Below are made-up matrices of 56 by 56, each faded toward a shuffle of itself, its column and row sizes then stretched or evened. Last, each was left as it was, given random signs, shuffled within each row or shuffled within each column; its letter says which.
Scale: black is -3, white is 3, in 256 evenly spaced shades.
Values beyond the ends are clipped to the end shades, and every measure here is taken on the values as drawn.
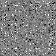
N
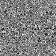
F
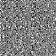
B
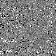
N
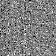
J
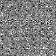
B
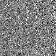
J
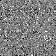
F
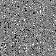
J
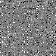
N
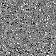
F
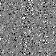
N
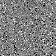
J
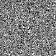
J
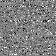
F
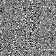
J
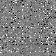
N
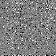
N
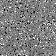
F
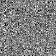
N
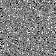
N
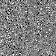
J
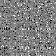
B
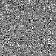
B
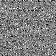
F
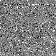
F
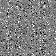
J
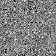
N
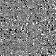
N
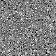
J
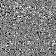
F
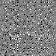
B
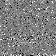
F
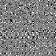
B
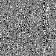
J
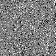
J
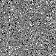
J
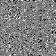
B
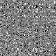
B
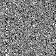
J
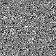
N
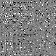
B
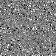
F
